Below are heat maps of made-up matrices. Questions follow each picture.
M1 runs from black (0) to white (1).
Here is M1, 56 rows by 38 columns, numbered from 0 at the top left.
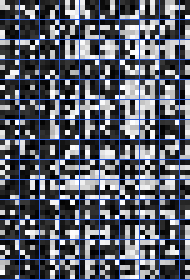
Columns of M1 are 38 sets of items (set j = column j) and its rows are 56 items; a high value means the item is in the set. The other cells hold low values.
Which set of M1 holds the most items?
17
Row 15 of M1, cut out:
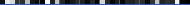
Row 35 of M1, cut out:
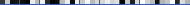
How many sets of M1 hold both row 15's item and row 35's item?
2
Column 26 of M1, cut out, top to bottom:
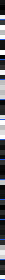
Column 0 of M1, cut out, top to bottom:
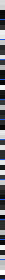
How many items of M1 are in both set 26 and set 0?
8
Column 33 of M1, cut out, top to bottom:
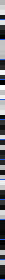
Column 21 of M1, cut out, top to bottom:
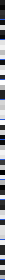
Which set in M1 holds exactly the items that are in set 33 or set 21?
30
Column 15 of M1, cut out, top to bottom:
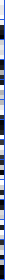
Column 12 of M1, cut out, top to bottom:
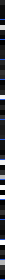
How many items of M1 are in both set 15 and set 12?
5
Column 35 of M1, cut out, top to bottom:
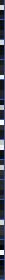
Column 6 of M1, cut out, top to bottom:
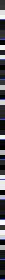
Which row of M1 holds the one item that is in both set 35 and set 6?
44
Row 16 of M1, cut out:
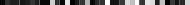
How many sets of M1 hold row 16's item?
11
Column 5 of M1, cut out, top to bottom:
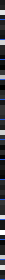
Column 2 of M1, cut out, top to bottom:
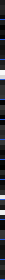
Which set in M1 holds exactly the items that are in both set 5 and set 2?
9
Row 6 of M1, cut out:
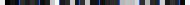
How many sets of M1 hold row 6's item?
12
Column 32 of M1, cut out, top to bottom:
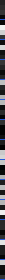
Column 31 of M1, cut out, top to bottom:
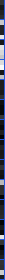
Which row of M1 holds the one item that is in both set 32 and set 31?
9
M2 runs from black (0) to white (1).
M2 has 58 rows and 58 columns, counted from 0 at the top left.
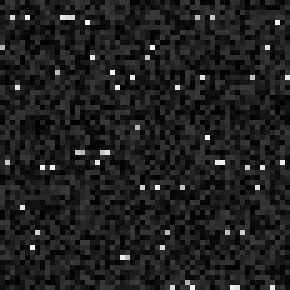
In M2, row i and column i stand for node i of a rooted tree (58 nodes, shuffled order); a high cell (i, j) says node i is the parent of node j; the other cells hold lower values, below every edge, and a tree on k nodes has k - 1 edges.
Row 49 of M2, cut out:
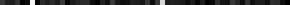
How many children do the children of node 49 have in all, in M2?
5
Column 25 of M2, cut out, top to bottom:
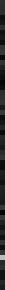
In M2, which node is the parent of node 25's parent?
37
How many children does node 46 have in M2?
4
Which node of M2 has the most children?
3
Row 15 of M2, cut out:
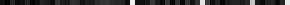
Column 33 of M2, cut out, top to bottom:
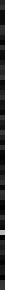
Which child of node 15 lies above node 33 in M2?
57
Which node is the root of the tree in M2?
9
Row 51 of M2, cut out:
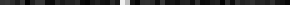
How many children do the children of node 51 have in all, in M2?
1
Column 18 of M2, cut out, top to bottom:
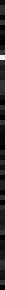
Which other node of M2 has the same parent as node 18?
29
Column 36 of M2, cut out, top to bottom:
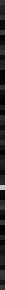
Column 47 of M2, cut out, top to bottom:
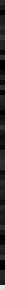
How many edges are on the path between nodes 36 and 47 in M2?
8
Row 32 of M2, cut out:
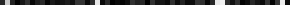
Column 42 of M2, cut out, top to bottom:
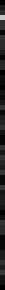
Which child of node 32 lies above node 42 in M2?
56
